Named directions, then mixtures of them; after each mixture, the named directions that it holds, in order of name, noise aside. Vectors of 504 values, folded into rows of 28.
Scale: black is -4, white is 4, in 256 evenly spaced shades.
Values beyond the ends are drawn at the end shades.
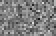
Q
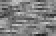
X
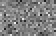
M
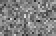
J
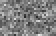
J, X.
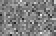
M, Q.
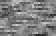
X.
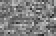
Q, X.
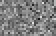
Q.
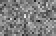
J.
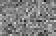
J, M.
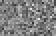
Q.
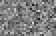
Q.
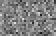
M, Q.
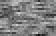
X.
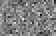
M, Q.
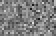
Q.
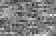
Q, X.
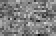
J, X.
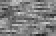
X.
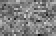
J, X.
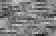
X.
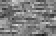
X.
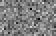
M, Q.
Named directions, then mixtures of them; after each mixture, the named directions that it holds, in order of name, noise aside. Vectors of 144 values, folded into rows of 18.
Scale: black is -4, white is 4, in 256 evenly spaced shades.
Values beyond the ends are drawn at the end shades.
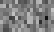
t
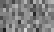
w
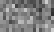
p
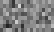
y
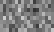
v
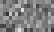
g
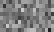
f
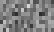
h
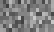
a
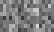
v.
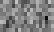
t, y.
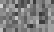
h, p, t.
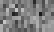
a, h, p.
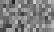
w, y.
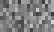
a, w.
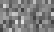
a, f, h.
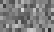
f.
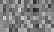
v.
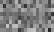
f.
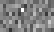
f, g, h.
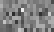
g, h.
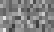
h, v, w.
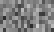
h, v.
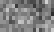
p.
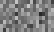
h, t.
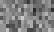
f, p, v.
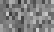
a, g.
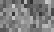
g, p, w.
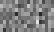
h, t.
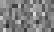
w, y.
